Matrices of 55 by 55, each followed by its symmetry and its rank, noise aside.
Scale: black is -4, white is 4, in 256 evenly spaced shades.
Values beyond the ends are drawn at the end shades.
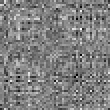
symmetric, rank five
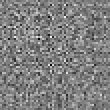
no symmetry, rank six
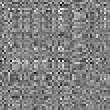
no symmetry, rank five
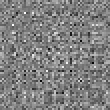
symmetric, rank six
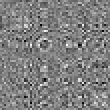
symmetric, rank four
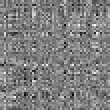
antisymmetric, rank four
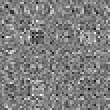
symmetric, rank five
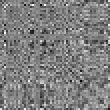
symmetric, rank five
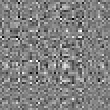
no symmetry, rank four
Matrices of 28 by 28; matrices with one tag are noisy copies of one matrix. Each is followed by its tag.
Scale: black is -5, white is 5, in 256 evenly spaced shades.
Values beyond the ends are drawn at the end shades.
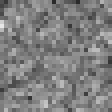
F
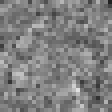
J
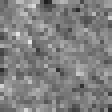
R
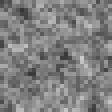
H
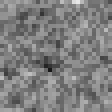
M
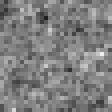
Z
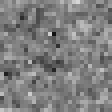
M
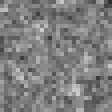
J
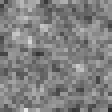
R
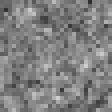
Z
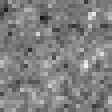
Z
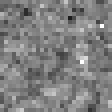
H
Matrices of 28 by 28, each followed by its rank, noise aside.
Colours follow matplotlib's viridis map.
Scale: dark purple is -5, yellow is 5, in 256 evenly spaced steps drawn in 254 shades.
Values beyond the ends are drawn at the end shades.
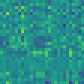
four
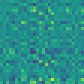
four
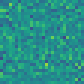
eight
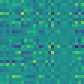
three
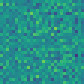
six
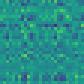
four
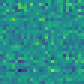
six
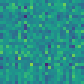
six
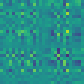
three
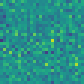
eight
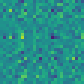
four
